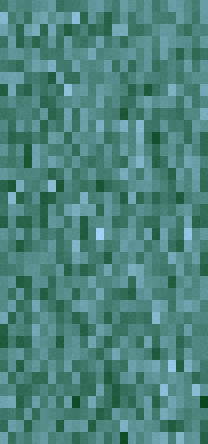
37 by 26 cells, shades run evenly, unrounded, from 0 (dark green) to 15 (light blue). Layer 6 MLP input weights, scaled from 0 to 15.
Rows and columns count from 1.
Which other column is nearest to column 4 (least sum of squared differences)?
15
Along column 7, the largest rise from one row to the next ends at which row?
16
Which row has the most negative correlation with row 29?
7
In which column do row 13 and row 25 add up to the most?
18
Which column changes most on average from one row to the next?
3
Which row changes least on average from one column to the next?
1
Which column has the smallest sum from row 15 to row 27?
4
